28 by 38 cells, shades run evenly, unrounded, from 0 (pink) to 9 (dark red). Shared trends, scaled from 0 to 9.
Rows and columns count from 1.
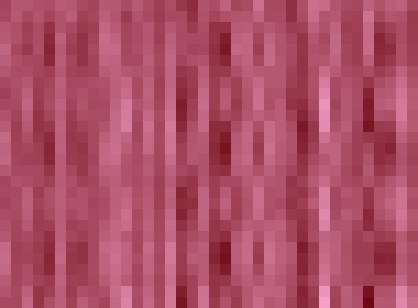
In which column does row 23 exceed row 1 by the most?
21
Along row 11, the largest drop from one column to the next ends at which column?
30
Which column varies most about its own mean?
34
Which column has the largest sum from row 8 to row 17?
28
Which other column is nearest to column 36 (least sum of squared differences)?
35
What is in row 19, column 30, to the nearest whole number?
2
